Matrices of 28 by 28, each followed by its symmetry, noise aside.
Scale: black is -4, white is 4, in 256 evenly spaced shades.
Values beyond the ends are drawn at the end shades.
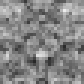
mirrored left to right.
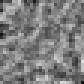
symmetric.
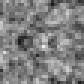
mirrored top to bottom.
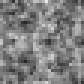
mirrored top to bottom.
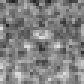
mirrored left to right.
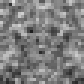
mirrored left to right.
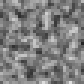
antisymmetric.
